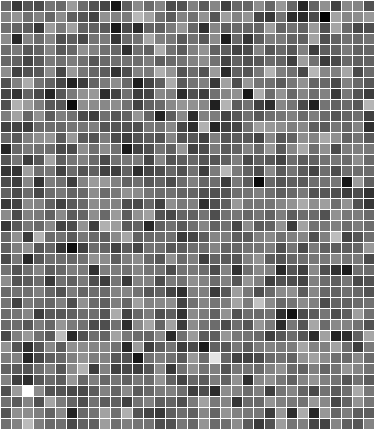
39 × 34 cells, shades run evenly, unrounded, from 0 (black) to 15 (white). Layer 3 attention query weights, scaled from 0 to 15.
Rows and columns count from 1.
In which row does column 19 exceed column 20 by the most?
12
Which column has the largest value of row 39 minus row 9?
10
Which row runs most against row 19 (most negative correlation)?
2
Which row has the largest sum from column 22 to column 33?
19
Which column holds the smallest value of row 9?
23
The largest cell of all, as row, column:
36, 3
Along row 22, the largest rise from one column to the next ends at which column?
4
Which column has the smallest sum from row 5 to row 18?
1
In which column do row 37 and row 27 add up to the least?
17
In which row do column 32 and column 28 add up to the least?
25
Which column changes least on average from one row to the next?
26
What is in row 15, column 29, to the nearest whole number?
6
